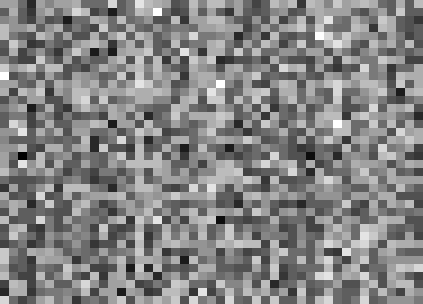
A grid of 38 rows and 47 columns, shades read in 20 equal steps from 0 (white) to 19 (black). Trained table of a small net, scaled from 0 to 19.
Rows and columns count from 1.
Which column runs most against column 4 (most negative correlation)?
37
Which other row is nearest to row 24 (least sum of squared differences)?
2
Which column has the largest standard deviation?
25
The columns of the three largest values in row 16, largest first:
13, 27, 4
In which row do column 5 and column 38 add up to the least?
12
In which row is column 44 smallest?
20
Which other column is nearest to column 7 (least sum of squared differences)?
32
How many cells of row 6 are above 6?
31
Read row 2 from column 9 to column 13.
3 5 14 12 17
